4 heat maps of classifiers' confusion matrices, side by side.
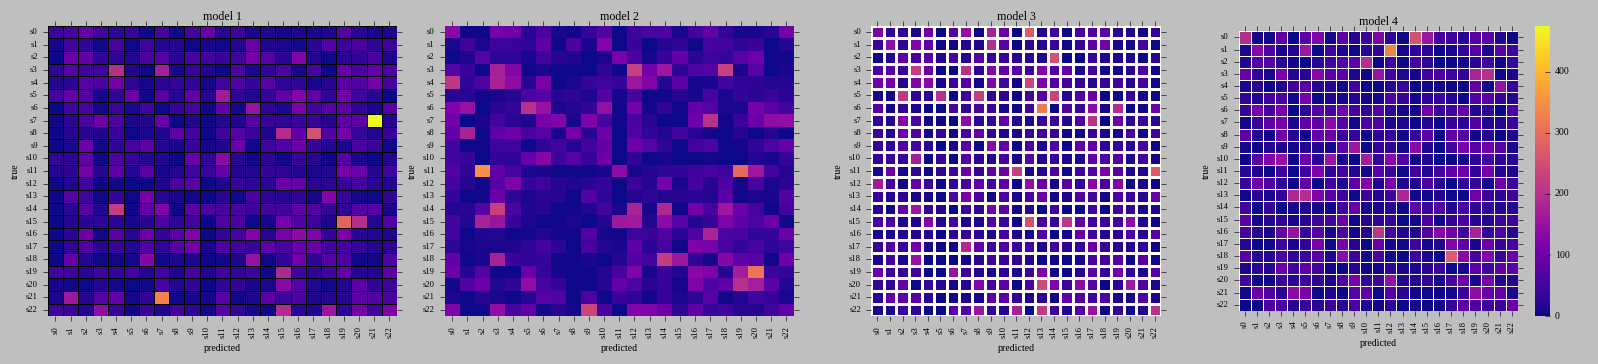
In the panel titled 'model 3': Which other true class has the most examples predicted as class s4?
s15
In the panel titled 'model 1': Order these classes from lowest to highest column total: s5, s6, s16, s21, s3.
s5, s3, s6, s21, s16
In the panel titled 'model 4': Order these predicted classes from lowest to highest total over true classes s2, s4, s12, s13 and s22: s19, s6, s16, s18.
s16, s18, s6, s19
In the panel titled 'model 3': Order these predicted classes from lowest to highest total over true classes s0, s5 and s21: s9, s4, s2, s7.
s4, s7, s9, s2
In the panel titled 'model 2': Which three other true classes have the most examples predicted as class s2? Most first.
s11, s15, s20
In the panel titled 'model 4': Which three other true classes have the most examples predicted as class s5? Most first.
s13, s1, s21
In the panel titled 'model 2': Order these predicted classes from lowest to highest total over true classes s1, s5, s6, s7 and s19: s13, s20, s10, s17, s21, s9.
s13, s9, s21, s10, s17, s20
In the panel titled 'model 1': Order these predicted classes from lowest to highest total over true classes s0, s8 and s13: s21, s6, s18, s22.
s21, s22, s6, s18
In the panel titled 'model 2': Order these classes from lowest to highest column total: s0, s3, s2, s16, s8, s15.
s8, s15, s2, s16, s0, s3
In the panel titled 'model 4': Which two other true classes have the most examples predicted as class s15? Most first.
s0, s6
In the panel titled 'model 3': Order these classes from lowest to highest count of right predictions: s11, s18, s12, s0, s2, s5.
s18, s2, s0, s12, s5, s11
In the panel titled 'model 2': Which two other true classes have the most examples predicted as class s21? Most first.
s7, s15
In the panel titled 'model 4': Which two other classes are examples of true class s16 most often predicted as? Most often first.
s11, s19
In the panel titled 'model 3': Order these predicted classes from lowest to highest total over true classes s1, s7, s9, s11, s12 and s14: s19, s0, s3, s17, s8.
s8, s0, s19, s3, s17
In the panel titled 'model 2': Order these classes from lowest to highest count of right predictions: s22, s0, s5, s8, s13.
s13, s5, s22, s8, s0
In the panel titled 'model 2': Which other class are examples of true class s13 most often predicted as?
s3
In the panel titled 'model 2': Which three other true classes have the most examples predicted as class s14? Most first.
s18, s3, s15
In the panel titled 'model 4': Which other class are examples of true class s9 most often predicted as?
s14
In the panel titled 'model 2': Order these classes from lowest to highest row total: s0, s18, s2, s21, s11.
s21, s2, s0, s18, s11
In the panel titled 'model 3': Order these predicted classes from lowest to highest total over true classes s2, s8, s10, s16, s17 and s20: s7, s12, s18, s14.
s18, s12, s7, s14
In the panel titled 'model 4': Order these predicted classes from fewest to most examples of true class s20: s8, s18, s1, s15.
s1, s15, s8, s18
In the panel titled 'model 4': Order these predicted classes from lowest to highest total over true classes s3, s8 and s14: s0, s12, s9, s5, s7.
s5, s12, s9, s7, s0
